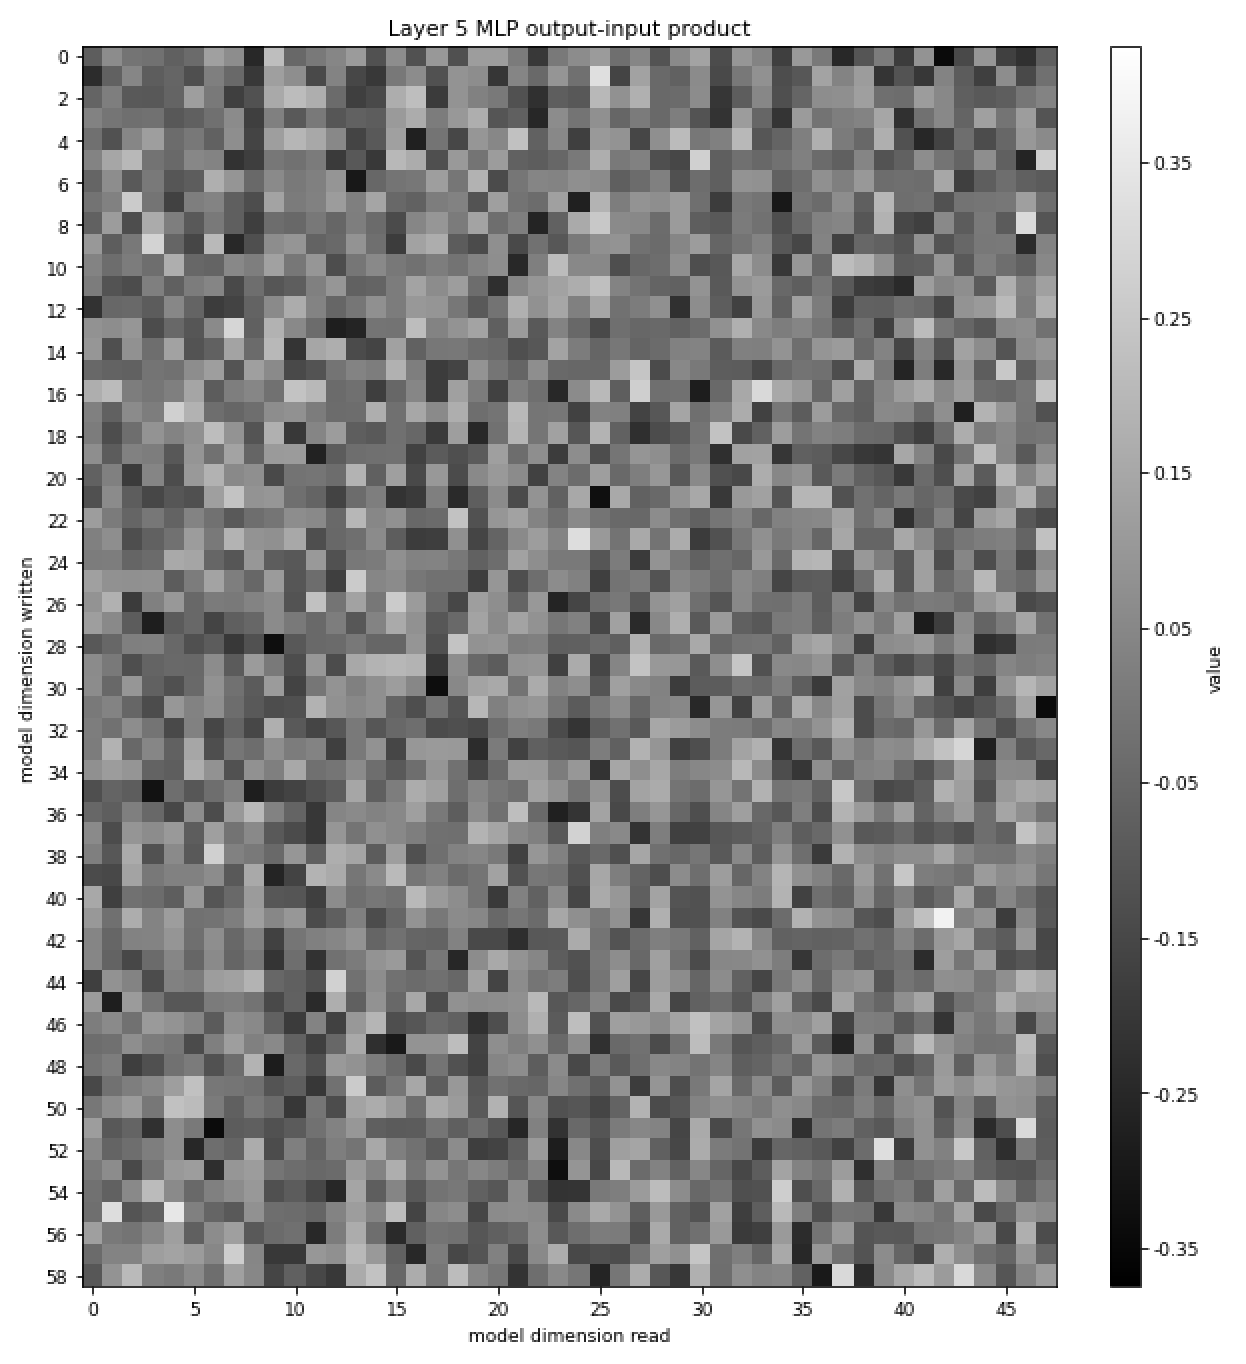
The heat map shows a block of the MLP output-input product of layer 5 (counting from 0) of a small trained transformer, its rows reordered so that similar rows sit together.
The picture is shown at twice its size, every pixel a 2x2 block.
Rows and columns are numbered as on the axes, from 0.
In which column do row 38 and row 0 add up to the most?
6
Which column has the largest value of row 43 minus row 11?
20
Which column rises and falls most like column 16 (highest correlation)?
18
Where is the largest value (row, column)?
41, 42
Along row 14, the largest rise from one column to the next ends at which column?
11
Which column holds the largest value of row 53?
26
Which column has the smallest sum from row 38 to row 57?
9
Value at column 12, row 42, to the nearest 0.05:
0.05
